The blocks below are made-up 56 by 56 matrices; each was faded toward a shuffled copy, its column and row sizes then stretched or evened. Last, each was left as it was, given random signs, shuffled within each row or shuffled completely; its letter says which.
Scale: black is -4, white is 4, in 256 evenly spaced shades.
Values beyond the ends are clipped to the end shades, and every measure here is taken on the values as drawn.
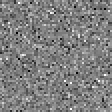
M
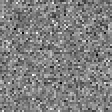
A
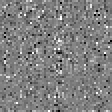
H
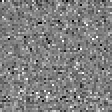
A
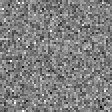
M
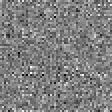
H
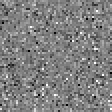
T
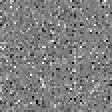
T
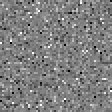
M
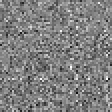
H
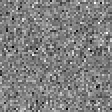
A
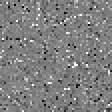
M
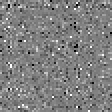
H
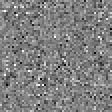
H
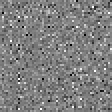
H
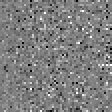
T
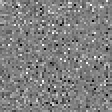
H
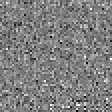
H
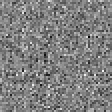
H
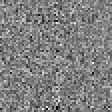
T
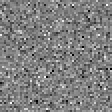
A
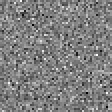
M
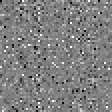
H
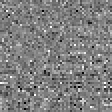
H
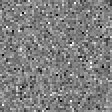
M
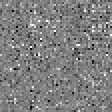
H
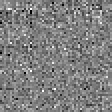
H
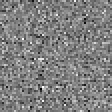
T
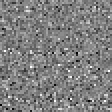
A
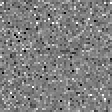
M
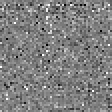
A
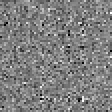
T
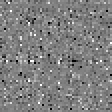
H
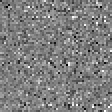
T
